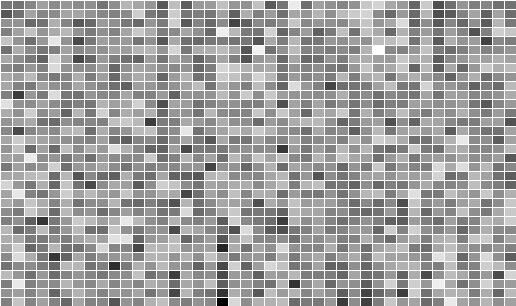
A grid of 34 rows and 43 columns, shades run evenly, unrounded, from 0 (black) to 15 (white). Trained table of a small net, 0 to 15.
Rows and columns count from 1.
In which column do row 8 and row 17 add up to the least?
24
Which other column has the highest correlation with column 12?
7
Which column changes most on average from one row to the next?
33
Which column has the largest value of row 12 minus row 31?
15
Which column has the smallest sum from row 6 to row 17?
14
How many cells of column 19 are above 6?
26
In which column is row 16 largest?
39
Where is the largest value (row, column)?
6, 32
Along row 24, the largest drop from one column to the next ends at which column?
17
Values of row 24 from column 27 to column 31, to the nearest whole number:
10 8 8 7 6
